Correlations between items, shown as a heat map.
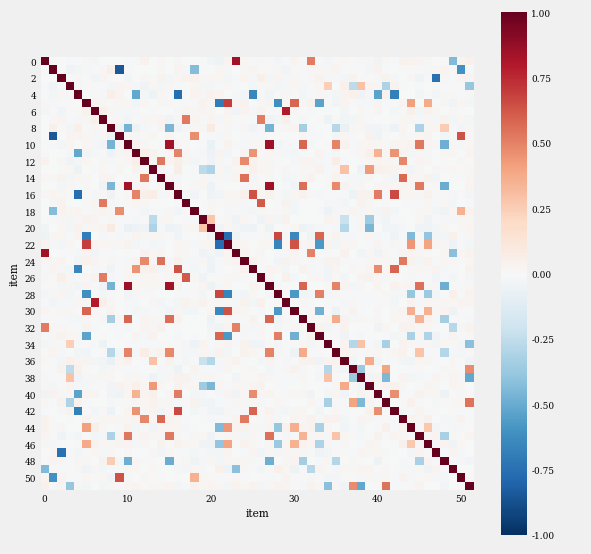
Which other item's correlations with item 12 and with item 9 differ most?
1
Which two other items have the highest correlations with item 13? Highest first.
39, 36
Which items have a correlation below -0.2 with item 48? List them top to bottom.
10, 15, 27, 31, 35, 45
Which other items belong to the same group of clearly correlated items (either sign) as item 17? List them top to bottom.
7, 26
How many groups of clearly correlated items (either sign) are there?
11
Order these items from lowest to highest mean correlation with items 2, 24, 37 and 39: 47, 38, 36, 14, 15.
47, 38, 15, 36, 14
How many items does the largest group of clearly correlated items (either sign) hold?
8
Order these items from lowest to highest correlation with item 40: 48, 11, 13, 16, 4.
4, 48, 13, 11, 16
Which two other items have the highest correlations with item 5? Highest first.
22, 30
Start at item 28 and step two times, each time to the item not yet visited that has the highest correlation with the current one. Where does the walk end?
33
